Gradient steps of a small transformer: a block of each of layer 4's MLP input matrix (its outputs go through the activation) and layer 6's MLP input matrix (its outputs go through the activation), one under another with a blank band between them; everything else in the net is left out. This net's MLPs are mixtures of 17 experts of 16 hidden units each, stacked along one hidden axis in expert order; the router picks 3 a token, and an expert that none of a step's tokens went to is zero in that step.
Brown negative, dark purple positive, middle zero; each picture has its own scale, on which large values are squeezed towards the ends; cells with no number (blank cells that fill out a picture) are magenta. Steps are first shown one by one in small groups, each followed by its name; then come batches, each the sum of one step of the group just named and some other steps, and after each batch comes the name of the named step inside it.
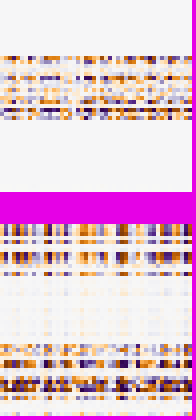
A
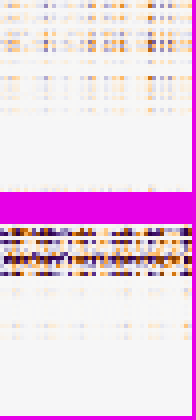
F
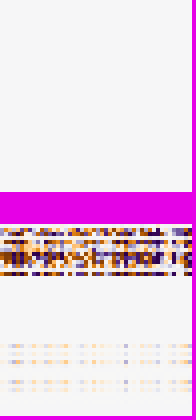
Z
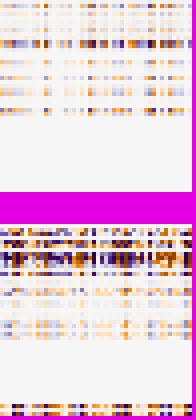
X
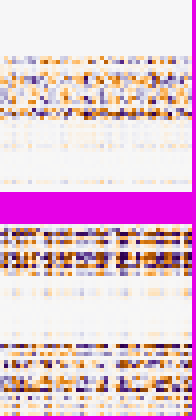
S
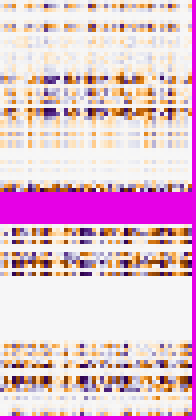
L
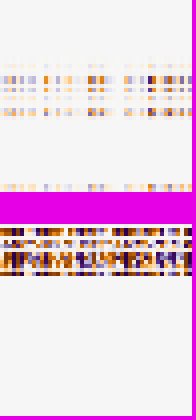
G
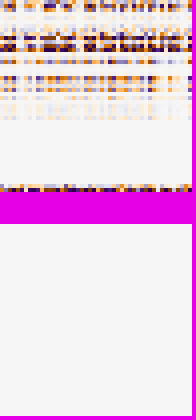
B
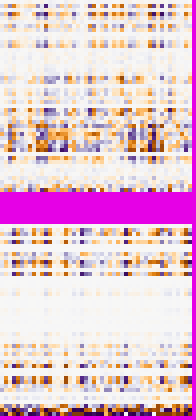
L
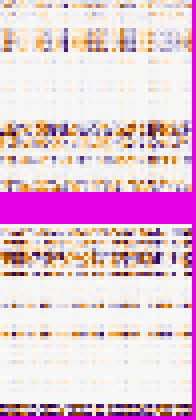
Z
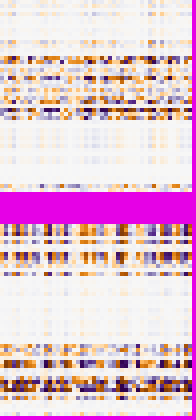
A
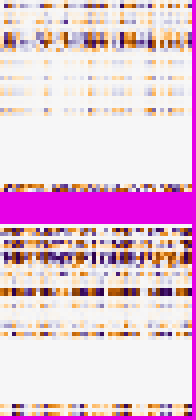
X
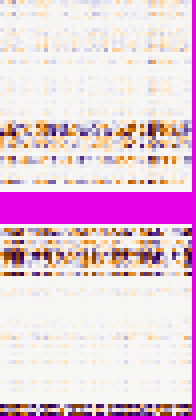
Z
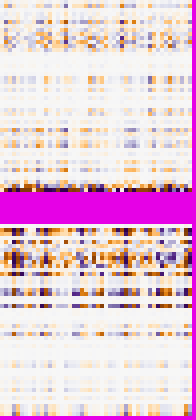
G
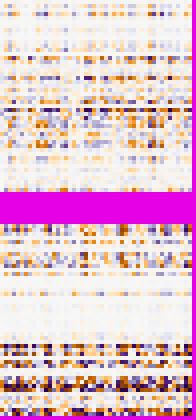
A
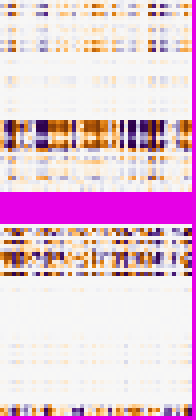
Z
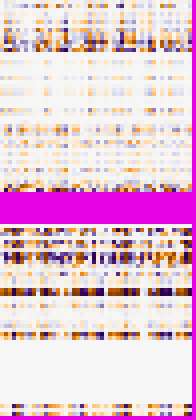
X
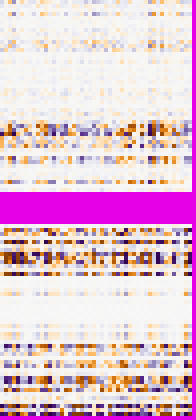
Z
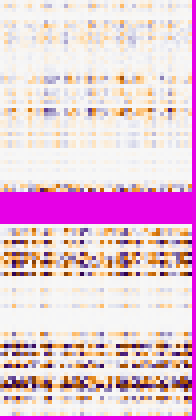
L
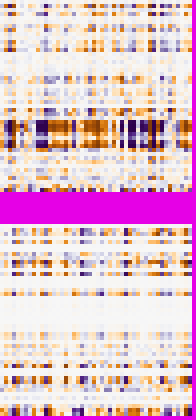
L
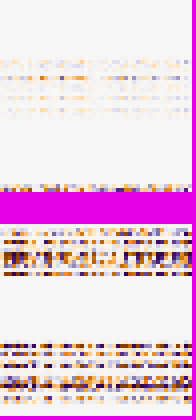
Z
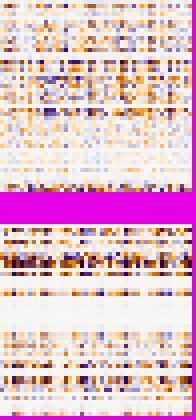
L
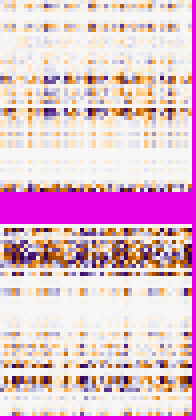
L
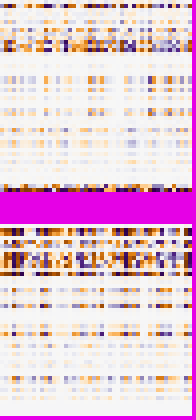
G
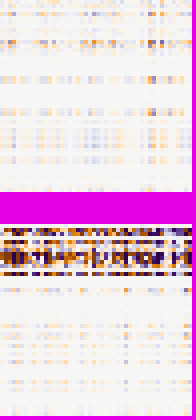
Z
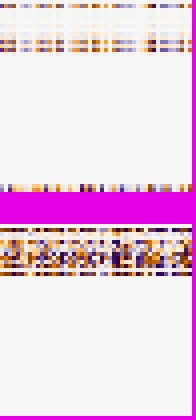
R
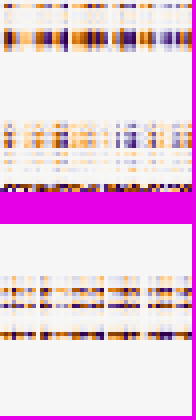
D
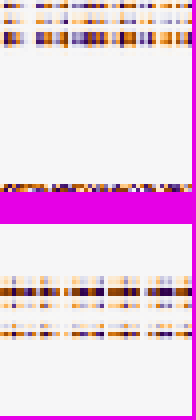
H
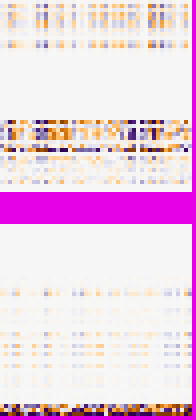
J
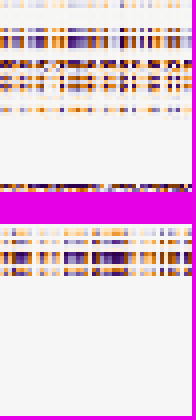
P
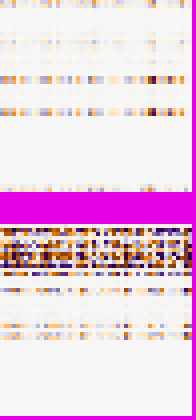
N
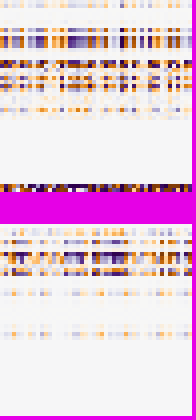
P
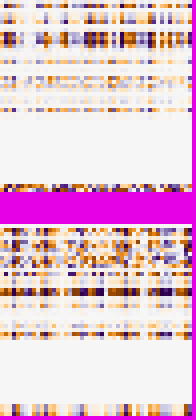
H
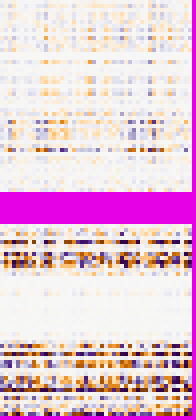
J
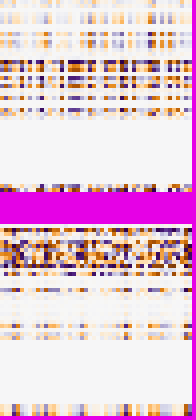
N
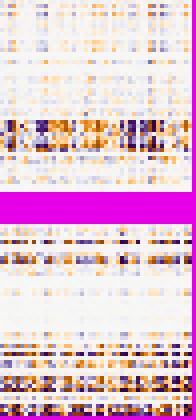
J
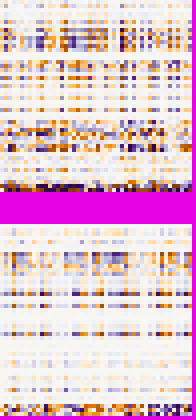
P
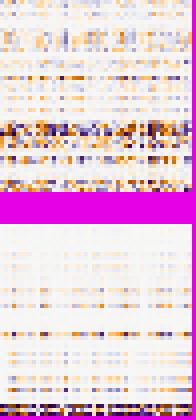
D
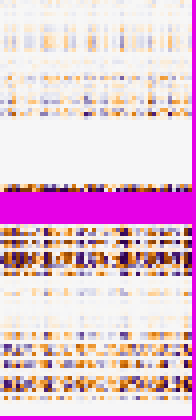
N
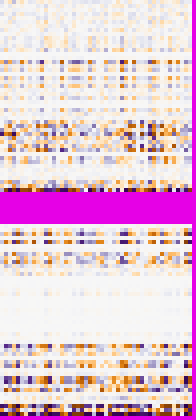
J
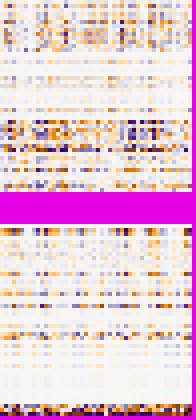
J
